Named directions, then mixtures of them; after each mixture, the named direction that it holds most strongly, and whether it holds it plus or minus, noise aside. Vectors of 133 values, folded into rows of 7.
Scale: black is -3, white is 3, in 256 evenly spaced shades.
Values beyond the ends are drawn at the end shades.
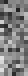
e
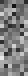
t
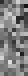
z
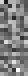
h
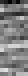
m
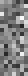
z, minus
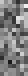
z, minus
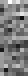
m, minus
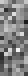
t, minus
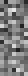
h, plus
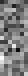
t, plus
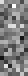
t, minus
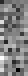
e, plus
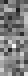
e, plus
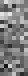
e, minus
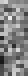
e, minus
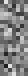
e, minus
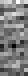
m, minus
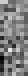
e, minus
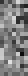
z, plus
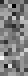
t, plus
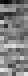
m, plus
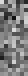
z, minus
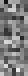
h, plus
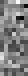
z, plus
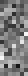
t, plus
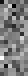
t, plus
